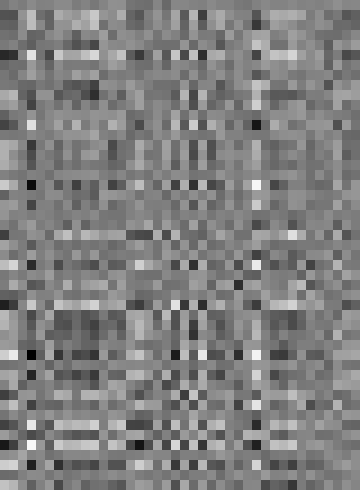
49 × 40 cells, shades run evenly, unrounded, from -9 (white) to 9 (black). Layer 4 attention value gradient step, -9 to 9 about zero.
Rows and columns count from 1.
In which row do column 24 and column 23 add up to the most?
31
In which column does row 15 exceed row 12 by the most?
4
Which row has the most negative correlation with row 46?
30
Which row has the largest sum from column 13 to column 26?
19
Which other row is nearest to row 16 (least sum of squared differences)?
15
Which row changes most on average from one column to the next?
36
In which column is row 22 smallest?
1
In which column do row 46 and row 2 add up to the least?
11
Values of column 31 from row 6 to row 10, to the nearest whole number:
-5 -1 -1 1 3
